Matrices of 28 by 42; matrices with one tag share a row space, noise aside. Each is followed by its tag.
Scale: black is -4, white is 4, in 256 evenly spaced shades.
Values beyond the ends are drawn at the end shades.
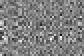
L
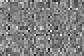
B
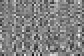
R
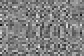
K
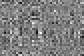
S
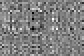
S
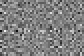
L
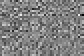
S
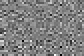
L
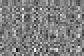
R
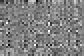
B
